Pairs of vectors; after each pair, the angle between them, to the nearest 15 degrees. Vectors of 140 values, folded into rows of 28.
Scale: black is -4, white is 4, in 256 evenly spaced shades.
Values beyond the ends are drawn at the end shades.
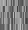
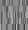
105 degrees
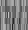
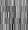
30 degrees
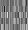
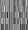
165 degrees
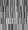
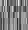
105 degrees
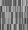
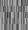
135 degrees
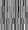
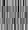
30 degrees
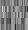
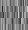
135 degrees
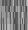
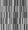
45 degrees
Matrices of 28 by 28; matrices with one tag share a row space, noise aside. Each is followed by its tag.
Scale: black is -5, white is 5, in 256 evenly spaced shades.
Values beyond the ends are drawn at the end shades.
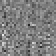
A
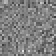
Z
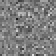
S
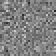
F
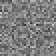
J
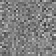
Z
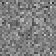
S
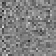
A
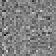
A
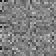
J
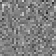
Z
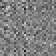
F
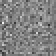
A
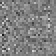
A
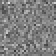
F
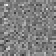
F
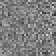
Z
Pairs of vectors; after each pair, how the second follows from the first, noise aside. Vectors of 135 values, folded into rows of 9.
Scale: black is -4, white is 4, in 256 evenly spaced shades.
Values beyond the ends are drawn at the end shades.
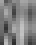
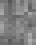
wrapped around, negated, shrunk.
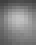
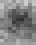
negated.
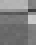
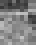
negated.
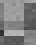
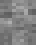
wrapped around, negated, shrunk.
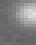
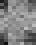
wrapped around, negated.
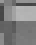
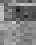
negated.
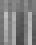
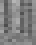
reversed, negated, shrunk.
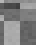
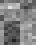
negated.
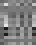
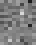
wrapped around, negated, partly zeroed.
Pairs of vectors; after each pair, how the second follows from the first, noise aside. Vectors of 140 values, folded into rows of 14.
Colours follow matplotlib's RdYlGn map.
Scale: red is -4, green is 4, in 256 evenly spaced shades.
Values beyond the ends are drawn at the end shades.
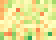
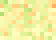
wrapped around, negated, shrunk.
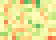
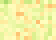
reversed, negated, shrunk.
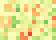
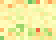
reversed, negated, partly zeroed.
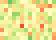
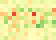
reversed, partly zeroed.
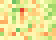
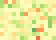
reversed, negated, partly zeroed.
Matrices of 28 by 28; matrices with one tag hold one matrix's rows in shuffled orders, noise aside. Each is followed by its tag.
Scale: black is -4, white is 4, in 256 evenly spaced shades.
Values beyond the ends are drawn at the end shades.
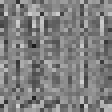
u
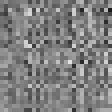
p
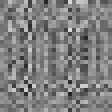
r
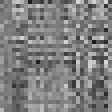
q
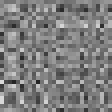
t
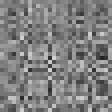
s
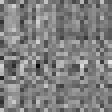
t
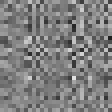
p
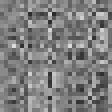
s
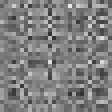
s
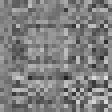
q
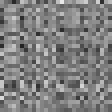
t
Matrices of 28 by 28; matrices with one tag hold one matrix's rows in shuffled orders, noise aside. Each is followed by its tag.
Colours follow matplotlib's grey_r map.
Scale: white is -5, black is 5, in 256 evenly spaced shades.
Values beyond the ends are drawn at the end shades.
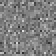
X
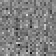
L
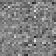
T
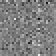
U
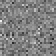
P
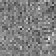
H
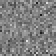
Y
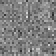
H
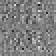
U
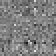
T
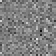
Y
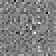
U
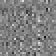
U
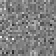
P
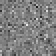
Y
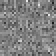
H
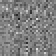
L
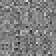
L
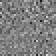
Y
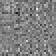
L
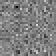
L
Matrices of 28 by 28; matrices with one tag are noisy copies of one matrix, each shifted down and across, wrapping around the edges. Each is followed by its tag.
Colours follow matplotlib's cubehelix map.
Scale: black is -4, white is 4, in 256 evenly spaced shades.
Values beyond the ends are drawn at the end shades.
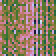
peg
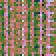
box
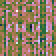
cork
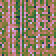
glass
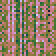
glass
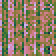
cork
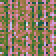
box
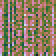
glass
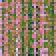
box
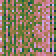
peg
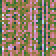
glass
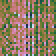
peg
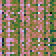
box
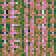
box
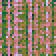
box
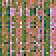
cork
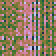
peg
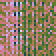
peg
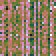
glass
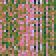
peg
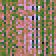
peg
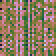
glass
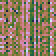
glass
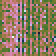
peg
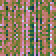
glass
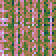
box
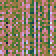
glass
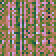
glass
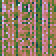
cork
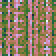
box
